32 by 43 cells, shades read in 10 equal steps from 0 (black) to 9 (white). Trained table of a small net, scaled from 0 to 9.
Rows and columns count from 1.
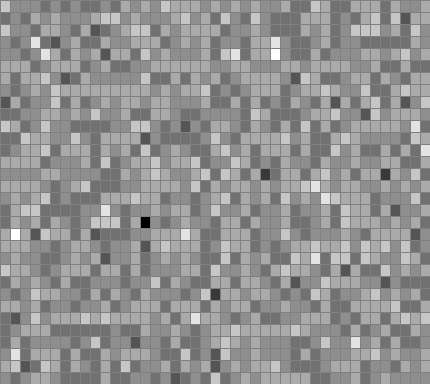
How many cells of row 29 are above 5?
11
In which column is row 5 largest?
28
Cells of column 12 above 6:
2
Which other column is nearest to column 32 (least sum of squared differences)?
17
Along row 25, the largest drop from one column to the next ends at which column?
22
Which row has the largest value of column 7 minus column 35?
23
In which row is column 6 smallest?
4
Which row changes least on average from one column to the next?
6
